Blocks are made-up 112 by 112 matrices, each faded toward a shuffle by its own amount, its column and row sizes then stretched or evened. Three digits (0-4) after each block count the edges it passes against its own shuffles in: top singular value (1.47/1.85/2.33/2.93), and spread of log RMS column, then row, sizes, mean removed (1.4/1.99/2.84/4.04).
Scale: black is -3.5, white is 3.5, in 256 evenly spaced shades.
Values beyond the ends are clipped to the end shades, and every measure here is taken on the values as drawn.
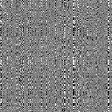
4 4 1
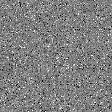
2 0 1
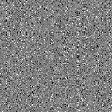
3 2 0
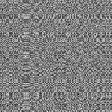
4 0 3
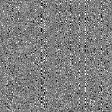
3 3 0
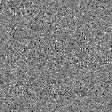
0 0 1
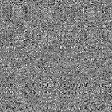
3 1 2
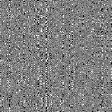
3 3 1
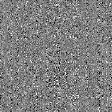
1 3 1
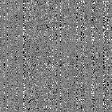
2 4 2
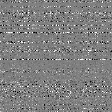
2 2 4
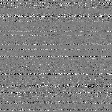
1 0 4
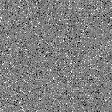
2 0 0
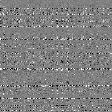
2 2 4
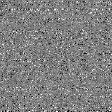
1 0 3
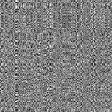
4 3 1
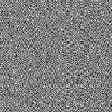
4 0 0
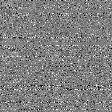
1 0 3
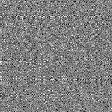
3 0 2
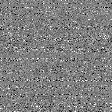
0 0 3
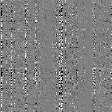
2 4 2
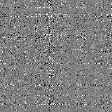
1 3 3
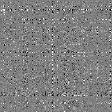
1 3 3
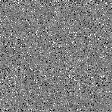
1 0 2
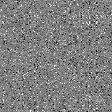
2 2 0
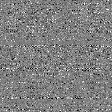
2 0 3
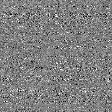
0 1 3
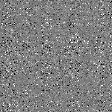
0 2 2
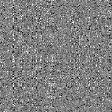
3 2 1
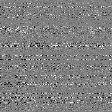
1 1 4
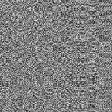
3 2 0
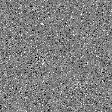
0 1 1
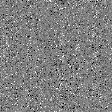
1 2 1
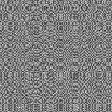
4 2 0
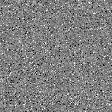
2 0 1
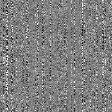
2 4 0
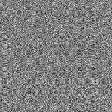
3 0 0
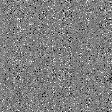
1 2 1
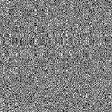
3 2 0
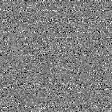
2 0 3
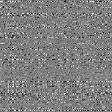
3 1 4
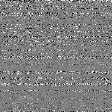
0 1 4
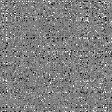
3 2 2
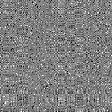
4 1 1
